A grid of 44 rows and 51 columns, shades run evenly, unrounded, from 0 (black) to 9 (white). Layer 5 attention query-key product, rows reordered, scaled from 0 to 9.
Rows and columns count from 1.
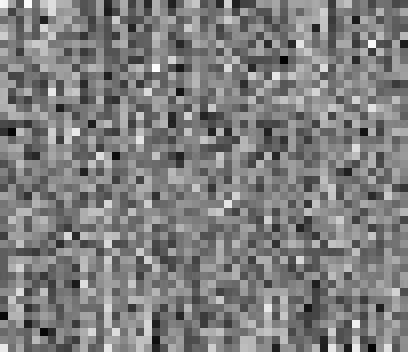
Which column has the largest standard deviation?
14
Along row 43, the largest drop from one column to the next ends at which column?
20
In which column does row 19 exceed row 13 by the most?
2
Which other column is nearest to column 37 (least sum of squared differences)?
51
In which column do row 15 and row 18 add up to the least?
22
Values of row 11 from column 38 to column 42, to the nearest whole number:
5 5 4 7 4
